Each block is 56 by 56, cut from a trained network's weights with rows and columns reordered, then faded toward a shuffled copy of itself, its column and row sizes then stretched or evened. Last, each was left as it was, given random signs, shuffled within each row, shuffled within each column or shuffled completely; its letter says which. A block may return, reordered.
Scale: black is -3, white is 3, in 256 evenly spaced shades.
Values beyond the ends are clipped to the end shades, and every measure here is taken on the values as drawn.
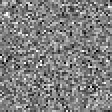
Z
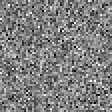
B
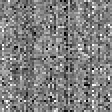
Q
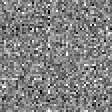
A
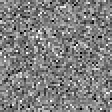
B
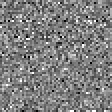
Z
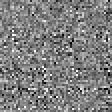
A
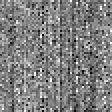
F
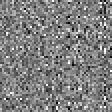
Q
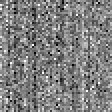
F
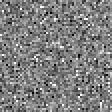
B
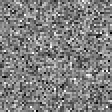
B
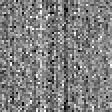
F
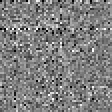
A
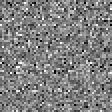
Z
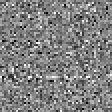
A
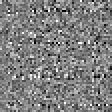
A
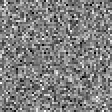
B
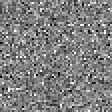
Z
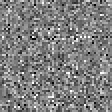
A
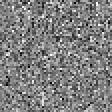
F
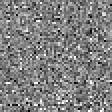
A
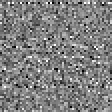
Z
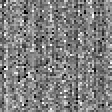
F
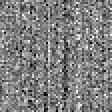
F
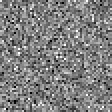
B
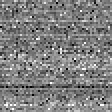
Z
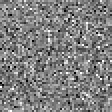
B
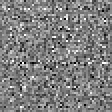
A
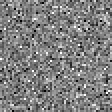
B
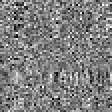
Q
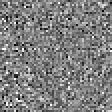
A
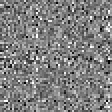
Q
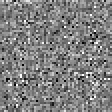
A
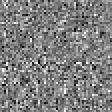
Q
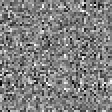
A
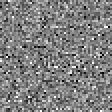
Z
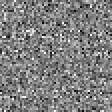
Z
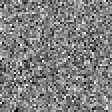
F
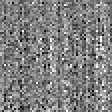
Q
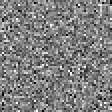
F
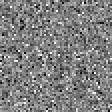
B
